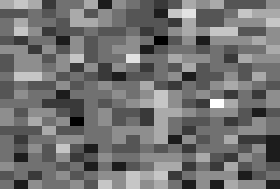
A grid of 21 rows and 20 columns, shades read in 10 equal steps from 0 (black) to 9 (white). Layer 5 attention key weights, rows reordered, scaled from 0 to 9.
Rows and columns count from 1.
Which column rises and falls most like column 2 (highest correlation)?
20
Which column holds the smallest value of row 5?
12
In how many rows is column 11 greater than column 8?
8
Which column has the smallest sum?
7
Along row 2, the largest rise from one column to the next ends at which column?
13
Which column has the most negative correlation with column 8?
2
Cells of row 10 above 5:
2
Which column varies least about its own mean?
1
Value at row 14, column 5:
5
